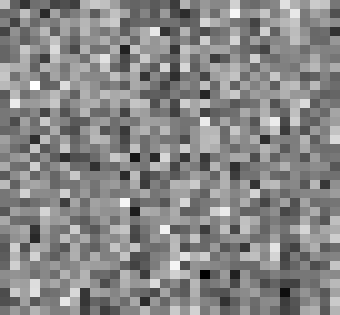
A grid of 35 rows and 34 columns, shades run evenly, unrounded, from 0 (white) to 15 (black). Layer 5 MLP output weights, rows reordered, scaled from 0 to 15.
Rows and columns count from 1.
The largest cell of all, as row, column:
31, 21
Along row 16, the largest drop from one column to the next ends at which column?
5
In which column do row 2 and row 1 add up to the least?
24
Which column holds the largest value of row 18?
14
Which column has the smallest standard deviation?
33
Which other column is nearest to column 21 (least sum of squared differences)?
10
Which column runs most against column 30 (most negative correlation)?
18
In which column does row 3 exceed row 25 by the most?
26
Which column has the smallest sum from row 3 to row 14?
30
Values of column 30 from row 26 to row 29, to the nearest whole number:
5 9 11 8
